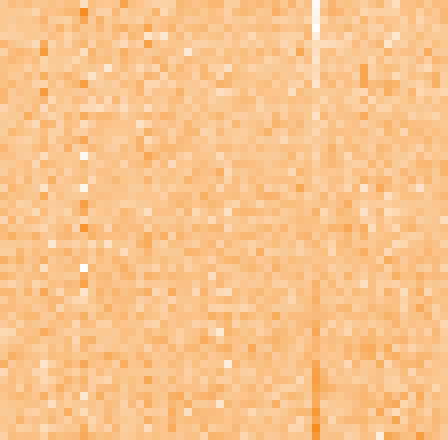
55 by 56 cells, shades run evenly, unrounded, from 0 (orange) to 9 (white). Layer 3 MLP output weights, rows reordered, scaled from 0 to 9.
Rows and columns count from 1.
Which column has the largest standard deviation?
40
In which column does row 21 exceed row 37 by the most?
22
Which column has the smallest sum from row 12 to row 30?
38
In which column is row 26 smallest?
11
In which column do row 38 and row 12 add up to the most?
37
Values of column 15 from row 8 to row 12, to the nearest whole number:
5 5 4 5 5
